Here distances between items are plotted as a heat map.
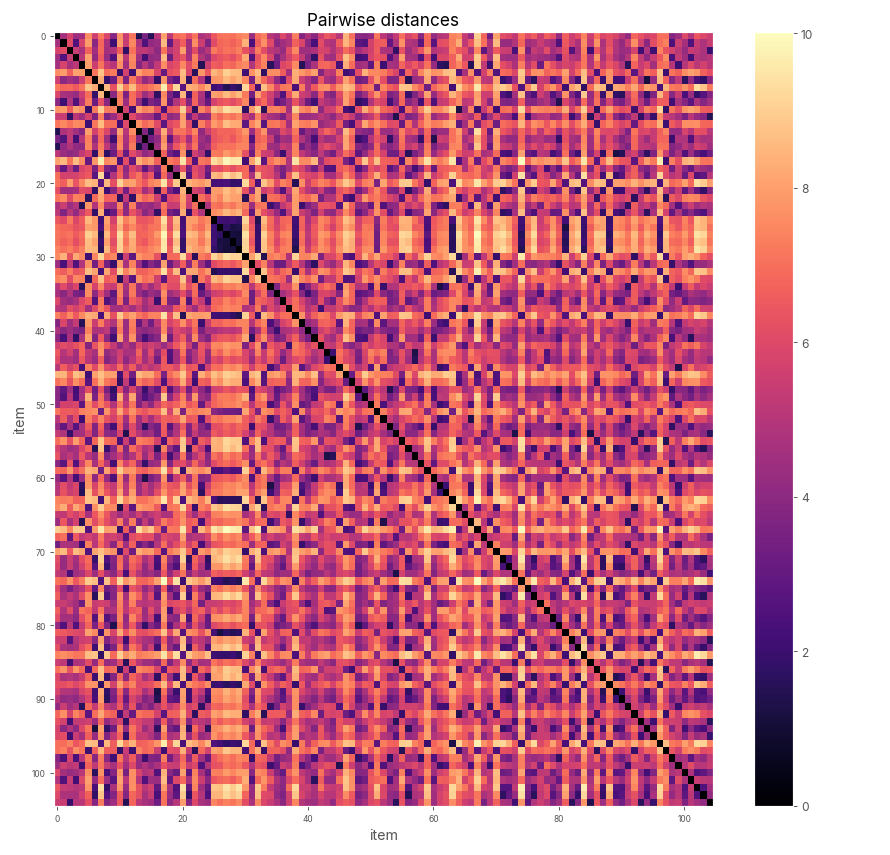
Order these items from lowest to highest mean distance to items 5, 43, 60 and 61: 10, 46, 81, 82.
82, 10, 46, 81
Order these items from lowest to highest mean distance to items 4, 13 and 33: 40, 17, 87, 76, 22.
40, 22, 87, 17, 76
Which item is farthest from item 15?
67
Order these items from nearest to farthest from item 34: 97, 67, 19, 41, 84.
41, 19, 97, 84, 67
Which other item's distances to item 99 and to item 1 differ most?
45
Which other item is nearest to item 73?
54
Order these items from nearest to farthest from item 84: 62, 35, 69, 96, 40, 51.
96, 51, 40, 35, 69, 62
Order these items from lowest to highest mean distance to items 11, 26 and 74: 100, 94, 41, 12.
41, 100, 94, 12
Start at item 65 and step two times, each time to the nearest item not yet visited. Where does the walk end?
42
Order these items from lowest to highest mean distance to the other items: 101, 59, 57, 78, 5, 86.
57, 101, 78, 86, 5, 59
